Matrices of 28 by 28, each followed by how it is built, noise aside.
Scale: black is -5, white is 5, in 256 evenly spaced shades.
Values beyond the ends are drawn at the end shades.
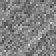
Hankel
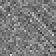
Toeplitz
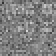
blocks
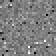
sparse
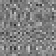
low rank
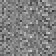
repeating rows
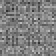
blocks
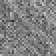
Toeplitz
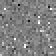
sparse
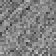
Hankel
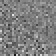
lower triangular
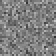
repeating rows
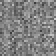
blocks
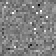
sparse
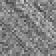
Toeplitz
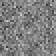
repeating rows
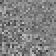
lower triangular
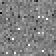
sparse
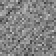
Hankel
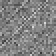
Hankel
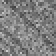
Toeplitz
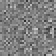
low rank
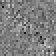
banded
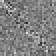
banded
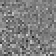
lower triangular
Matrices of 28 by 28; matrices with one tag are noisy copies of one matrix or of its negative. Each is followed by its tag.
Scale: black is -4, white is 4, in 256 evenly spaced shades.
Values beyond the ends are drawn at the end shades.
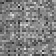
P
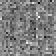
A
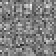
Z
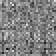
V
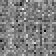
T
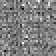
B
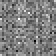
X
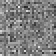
P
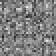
Z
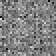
X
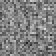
A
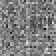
A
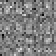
Z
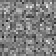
Z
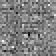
B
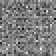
X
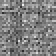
B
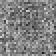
P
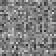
T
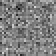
X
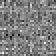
V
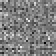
V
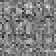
Z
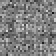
T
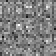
Z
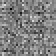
B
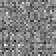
V
